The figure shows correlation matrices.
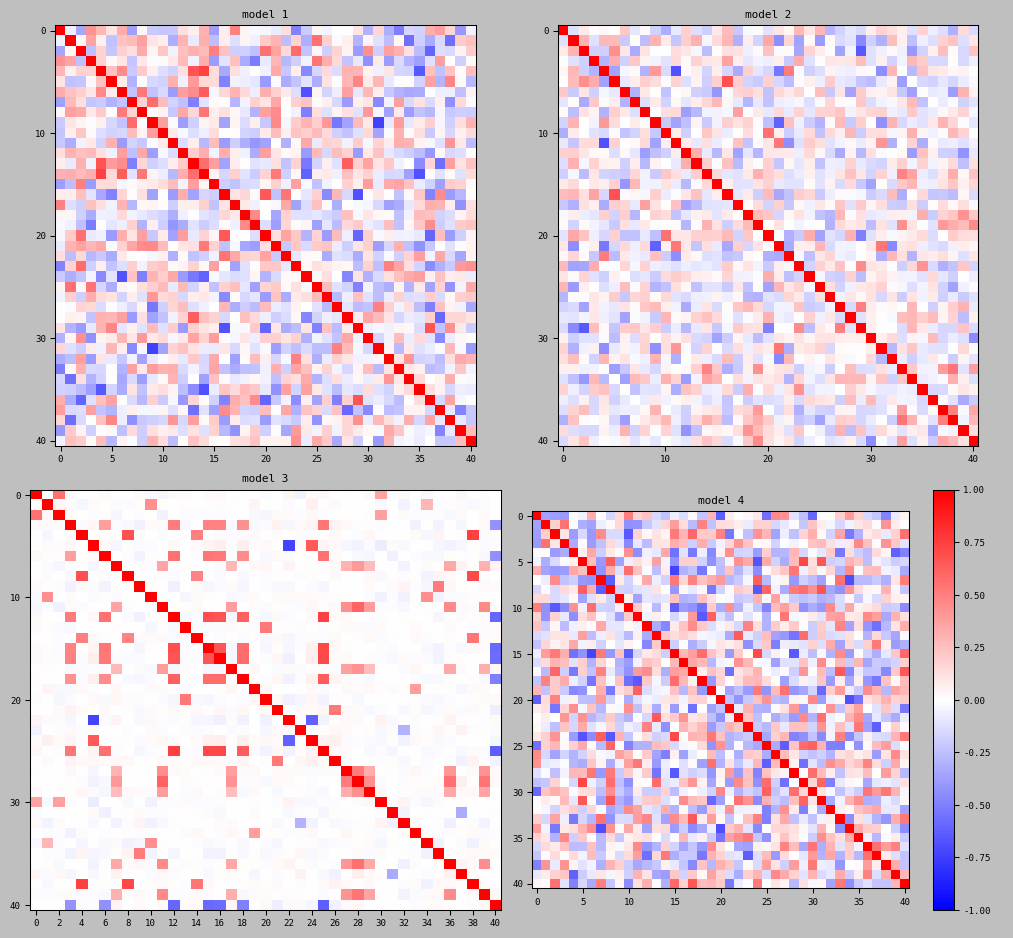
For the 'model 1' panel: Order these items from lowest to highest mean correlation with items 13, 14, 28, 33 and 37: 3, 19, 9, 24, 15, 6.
24, 19, 9, 3, 15, 6
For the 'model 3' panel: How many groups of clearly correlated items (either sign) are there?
12
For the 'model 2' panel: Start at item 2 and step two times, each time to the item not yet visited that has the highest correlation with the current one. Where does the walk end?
16
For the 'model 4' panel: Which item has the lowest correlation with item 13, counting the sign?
28
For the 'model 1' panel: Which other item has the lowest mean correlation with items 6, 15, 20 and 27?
36
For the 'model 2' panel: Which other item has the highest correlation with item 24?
20
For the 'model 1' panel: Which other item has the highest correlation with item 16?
20
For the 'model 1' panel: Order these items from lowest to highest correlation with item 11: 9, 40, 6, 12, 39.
6, 40, 12, 9, 39
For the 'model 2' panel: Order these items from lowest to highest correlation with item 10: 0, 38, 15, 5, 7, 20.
0, 7, 5, 15, 38, 20
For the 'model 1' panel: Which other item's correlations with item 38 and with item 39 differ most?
1
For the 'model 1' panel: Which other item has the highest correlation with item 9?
7
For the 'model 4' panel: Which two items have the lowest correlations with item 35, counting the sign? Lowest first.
20, 25
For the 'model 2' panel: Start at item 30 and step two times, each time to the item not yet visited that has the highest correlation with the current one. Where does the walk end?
28
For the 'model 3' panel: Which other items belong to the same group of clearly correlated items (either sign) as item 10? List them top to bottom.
1, 34
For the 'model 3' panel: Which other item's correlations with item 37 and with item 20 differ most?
13
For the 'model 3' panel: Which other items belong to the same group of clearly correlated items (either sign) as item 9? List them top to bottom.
35
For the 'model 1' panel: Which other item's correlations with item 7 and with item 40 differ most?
13
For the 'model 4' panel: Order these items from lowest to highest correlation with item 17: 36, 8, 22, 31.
36, 8, 22, 31
